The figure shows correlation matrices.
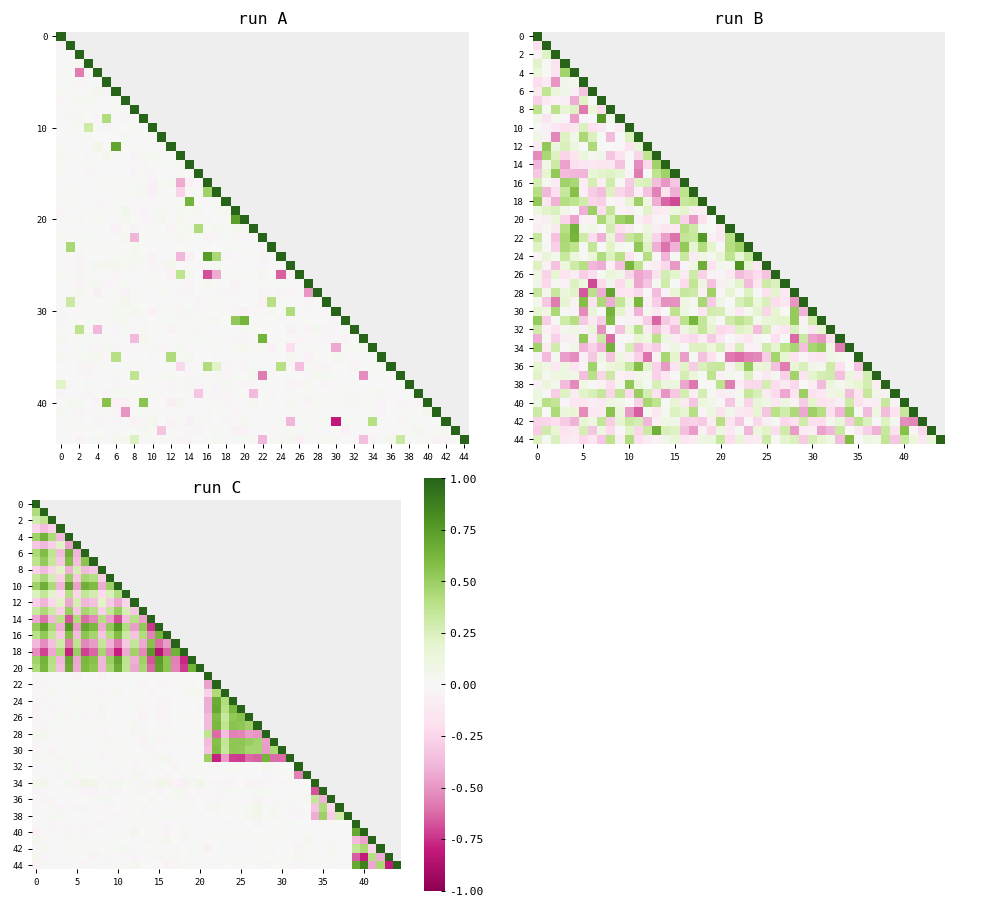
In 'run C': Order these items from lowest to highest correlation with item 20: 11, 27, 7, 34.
27, 34, 11, 7
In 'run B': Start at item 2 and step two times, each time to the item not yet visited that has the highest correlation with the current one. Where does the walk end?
14
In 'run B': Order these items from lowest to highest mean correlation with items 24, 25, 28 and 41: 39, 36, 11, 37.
11, 39, 36, 37
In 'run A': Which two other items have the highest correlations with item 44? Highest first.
37, 8
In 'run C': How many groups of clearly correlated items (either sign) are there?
5
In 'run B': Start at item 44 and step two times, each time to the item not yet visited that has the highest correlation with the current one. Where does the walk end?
8
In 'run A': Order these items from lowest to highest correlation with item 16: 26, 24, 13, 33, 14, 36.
26, 13, 14, 33, 36, 24
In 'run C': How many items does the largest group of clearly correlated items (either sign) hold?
21
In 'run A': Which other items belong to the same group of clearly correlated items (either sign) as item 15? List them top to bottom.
21, 39
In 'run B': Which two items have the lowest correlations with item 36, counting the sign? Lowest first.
27, 14
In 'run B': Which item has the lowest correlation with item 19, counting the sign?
5
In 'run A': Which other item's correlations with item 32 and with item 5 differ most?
40
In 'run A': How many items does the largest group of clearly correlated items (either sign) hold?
6
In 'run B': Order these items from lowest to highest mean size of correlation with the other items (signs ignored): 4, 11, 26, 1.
1, 26, 4, 11
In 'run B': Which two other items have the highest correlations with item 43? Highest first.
13, 40
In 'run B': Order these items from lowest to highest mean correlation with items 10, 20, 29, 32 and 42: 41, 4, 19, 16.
41, 4, 16, 19
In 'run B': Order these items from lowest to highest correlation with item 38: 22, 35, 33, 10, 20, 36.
22, 33, 35, 36, 20, 10
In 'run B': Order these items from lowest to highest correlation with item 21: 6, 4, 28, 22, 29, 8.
29, 6, 28, 8, 22, 4
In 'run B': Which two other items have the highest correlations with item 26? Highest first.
35, 41
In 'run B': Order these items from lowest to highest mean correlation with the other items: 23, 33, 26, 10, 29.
33, 26, 29, 10, 23
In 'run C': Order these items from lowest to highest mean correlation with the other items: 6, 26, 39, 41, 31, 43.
31, 43, 41, 39, 26, 6
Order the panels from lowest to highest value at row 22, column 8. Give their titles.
run A, run C, run B
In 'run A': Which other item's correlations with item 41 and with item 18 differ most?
14
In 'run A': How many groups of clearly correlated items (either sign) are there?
15
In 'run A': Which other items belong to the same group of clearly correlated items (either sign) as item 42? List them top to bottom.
25, 30, 34
